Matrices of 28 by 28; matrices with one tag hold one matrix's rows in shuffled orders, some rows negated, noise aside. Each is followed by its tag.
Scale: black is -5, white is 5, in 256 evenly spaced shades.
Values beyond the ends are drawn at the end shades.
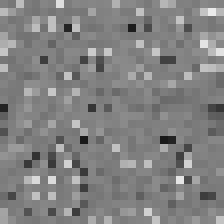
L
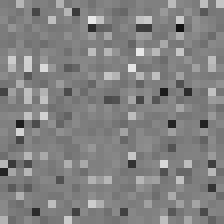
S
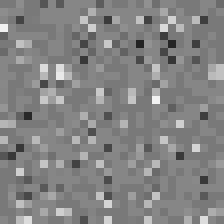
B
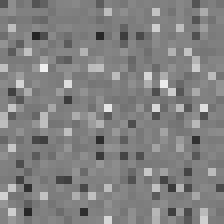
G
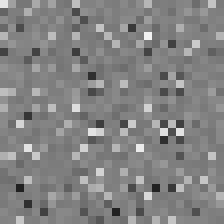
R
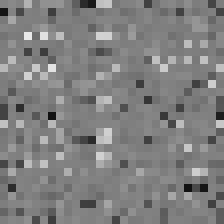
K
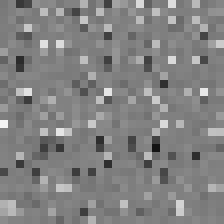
B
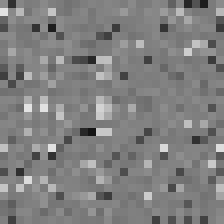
K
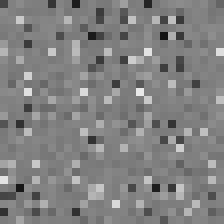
R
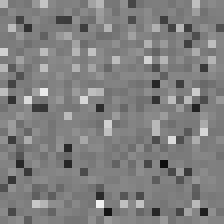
G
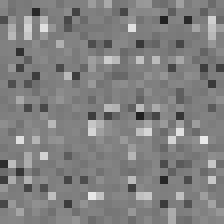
S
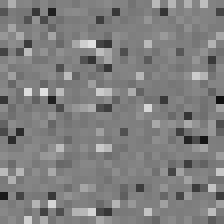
K
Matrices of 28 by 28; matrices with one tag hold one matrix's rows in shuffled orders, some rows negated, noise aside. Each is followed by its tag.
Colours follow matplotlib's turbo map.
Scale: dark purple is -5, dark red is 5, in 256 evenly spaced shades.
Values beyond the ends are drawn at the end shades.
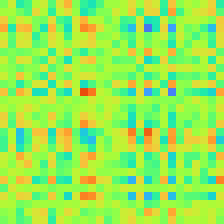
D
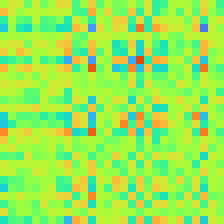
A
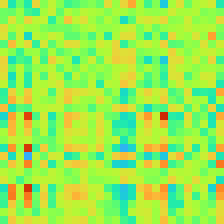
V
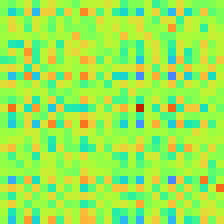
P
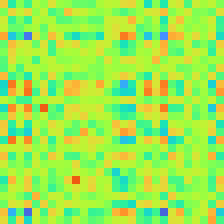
V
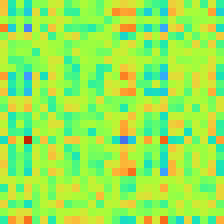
V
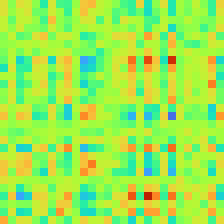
D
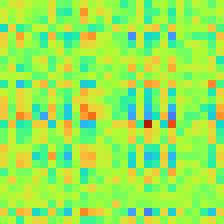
D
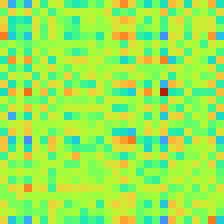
V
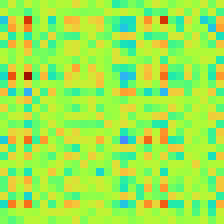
V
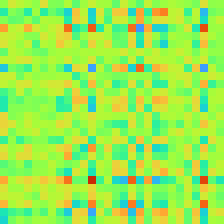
A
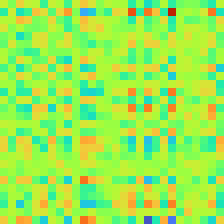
D
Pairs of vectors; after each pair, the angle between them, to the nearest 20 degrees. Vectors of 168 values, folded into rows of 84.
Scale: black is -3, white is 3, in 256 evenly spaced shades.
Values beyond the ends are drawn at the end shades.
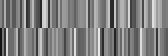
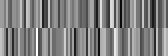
140 degrees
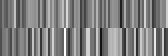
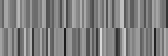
140 degrees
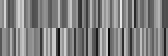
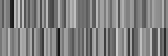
60 degrees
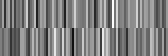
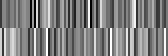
100 degrees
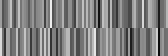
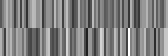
80 degrees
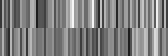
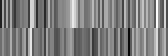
40 degrees
